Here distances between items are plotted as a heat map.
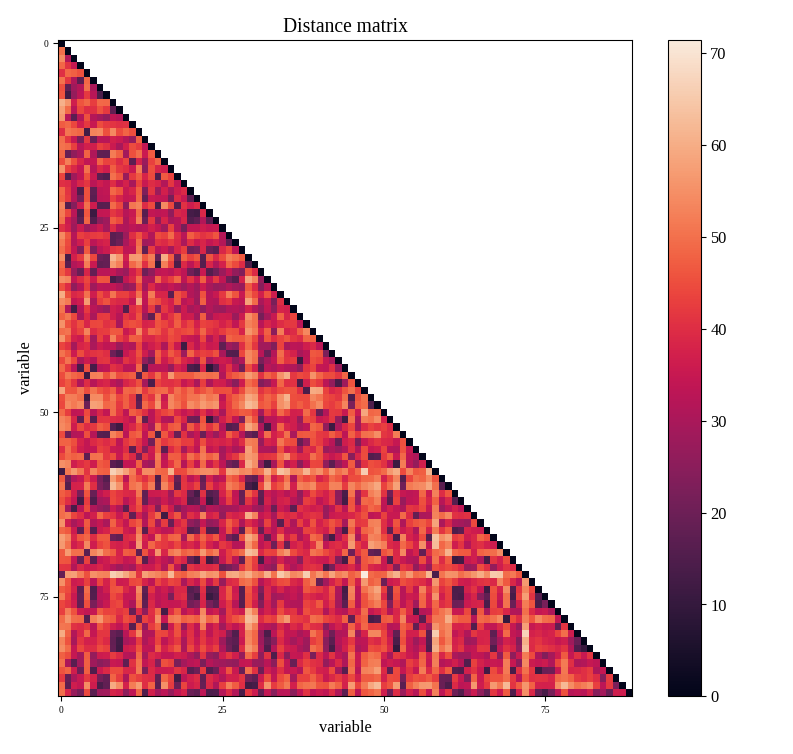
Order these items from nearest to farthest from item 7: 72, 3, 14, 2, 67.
2, 3, 14, 67, 72
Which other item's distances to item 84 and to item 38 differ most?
47
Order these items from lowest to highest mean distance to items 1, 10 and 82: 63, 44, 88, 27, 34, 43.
63, 27, 88, 44, 43, 34
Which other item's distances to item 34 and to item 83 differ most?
39
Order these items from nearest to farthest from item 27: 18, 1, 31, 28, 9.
9, 31, 28, 18, 1
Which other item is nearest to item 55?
77
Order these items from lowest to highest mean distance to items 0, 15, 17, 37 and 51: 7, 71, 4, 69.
7, 71, 4, 69
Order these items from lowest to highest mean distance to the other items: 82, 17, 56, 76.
76, 82, 17, 56
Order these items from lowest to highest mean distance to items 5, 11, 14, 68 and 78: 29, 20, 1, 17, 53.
20, 17, 53, 1, 29
